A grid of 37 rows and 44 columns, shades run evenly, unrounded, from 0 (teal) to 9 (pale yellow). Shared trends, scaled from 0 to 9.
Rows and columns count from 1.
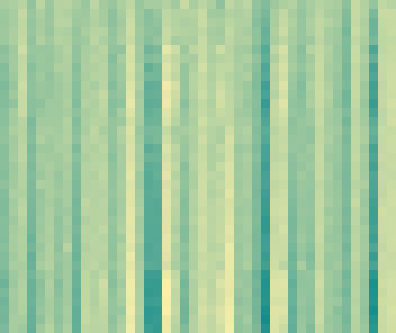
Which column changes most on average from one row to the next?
42
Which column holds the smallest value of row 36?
30
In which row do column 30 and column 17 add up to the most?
1
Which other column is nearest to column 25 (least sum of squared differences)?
31
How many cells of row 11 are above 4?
39
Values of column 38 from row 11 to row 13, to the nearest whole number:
5 5 5
